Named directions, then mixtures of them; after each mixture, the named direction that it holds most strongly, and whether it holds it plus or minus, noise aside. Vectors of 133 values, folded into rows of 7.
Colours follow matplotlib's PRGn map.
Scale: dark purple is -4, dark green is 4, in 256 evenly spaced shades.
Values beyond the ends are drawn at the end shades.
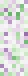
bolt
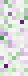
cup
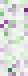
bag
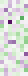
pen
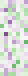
bolt, plus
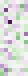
bolt, plus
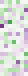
pen, minus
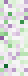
cup, minus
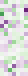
bag, plus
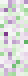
bolt, plus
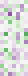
bolt, minus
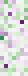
cup, plus
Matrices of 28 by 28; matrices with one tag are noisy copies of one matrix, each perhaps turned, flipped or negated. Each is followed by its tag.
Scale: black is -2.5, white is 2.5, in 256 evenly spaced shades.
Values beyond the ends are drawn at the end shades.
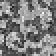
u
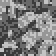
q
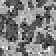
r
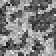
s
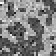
q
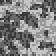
q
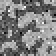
q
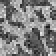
s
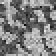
s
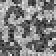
u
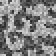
u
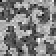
u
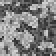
q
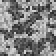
r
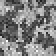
r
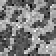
s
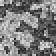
q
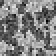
r
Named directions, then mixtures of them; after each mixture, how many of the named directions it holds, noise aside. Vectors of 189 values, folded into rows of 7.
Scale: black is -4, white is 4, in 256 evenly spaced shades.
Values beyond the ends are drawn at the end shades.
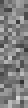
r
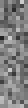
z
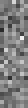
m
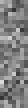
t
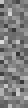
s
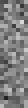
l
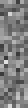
four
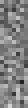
four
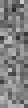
one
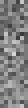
three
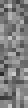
four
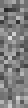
four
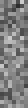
three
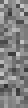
two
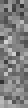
two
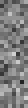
three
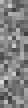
one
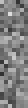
four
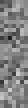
one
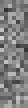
two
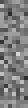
one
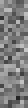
one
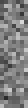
one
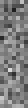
one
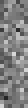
two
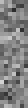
one
